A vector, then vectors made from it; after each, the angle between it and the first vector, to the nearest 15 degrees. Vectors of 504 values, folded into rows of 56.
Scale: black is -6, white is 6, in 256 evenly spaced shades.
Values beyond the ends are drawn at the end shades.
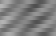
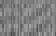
120 degrees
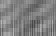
45 degrees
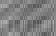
45 degrees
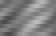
150 degrees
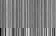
90 degrees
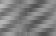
15 degrees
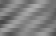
150 degrees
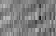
45 degrees
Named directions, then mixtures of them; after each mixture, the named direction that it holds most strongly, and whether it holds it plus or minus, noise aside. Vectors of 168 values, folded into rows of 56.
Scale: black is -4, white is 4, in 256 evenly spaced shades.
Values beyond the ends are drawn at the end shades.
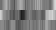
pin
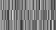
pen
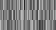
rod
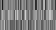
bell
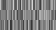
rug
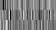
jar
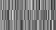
pen, plus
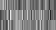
jar, minus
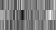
pin, plus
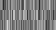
rod, minus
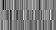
jar, plus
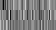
jar, plus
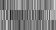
jar, plus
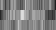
pin, minus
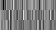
jar, plus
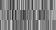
rug, minus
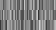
rod, minus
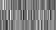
jar, minus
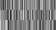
jar, plus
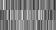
jar, minus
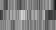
pin, minus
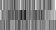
pin, plus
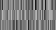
bell, plus
